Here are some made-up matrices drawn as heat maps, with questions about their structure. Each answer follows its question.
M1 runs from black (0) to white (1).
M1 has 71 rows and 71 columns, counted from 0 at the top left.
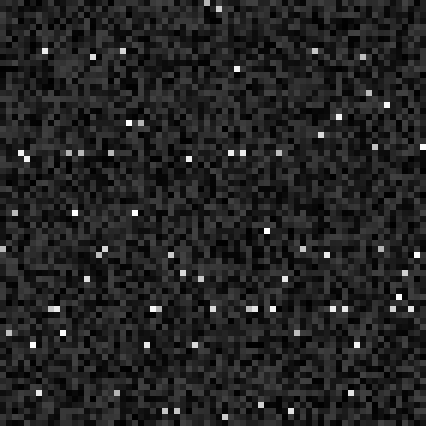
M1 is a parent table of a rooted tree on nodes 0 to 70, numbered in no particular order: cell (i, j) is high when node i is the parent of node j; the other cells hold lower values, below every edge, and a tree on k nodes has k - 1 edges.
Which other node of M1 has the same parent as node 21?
23
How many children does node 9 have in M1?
2
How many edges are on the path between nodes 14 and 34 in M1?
6
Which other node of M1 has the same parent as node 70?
62
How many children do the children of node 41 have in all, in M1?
2
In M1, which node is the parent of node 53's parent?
35
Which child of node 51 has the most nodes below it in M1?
25
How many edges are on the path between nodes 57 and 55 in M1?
2
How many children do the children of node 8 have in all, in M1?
2
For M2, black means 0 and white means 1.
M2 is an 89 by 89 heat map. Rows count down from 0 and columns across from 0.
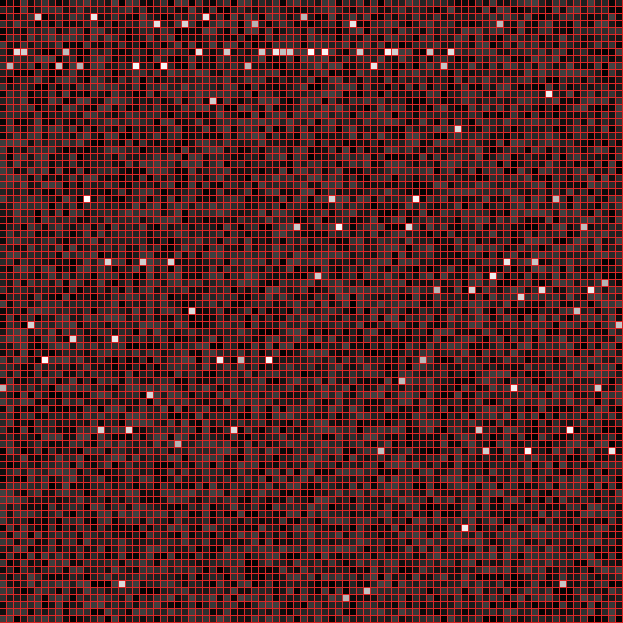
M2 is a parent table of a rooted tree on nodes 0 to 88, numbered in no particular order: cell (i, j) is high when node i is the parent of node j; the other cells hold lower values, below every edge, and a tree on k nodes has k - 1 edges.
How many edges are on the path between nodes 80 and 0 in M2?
5
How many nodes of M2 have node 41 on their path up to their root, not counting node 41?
5
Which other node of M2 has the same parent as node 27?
82
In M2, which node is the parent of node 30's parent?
61
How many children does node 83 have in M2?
2
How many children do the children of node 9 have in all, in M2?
1
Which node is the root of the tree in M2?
7
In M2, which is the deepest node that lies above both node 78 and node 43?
2
